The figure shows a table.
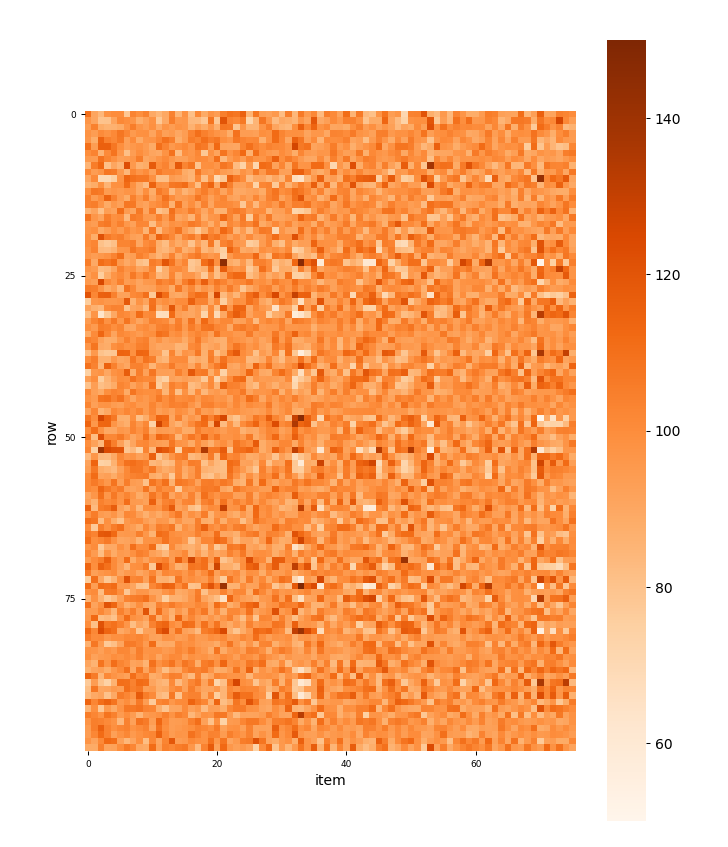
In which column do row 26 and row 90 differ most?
70
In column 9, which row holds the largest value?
77
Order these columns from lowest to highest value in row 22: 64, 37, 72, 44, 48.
37, 72, 44, 64, 48
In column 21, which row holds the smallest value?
75
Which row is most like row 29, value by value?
40
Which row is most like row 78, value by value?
82
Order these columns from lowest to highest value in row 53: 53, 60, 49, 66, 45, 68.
49, 45, 66, 60, 68, 53
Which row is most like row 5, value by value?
65
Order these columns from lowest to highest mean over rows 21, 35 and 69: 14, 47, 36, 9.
9, 14, 47, 36
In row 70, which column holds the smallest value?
53
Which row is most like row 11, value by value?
98
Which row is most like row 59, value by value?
32
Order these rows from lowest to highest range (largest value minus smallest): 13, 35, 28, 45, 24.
45, 35, 13, 24, 28
